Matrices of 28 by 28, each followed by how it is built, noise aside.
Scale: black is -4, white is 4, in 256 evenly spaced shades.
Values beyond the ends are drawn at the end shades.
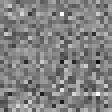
low rank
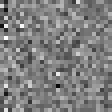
uneven columns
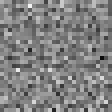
repeating columns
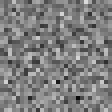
repeating columns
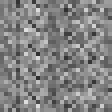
repeating rows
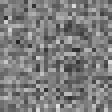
blocks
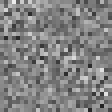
block diagonal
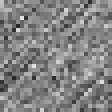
Hankel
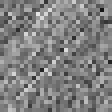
Hankel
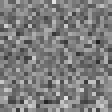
repeating columns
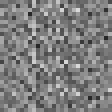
repeating rows
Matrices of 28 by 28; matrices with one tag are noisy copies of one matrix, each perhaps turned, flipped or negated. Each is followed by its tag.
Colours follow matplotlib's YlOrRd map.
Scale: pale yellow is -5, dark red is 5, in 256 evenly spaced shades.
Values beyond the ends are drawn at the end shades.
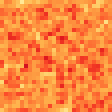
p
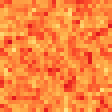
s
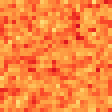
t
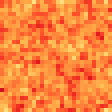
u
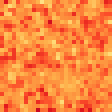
u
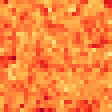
u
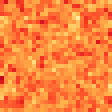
t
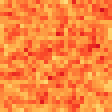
p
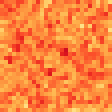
p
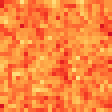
u
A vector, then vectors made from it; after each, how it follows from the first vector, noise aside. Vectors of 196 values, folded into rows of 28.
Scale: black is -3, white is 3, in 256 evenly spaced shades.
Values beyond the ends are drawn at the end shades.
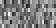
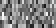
reversed.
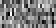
sign-scrambled.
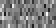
reversed, partly zeroed.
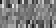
reversed, partly zeroed.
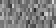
reversed, shrunk.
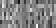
reversed, partly zeroed.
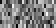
reversed.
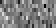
reversed, partly zeroed.
